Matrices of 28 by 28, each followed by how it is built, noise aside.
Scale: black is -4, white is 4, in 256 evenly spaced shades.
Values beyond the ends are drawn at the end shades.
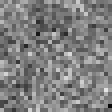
smooth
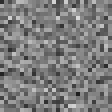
repeating rows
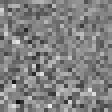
lower triangular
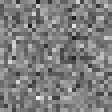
low rank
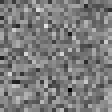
repeating rows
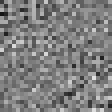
block diagonal
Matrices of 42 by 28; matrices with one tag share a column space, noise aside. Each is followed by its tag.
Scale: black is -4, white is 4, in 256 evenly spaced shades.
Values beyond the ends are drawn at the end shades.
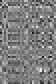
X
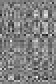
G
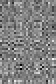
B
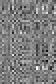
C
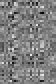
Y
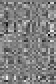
G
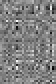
C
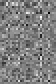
Y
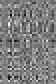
G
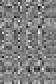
X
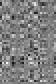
Y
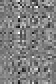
X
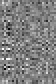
B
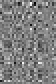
Y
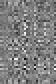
B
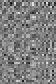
Y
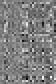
G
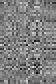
B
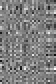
C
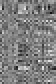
C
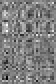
G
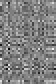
B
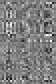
G
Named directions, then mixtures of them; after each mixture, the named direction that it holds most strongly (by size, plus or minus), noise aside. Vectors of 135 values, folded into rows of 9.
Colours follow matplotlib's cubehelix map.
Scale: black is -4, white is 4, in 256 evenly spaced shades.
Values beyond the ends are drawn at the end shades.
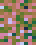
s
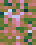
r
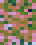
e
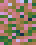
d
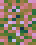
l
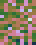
e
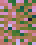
e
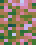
e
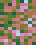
d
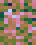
r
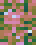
r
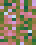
r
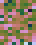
e
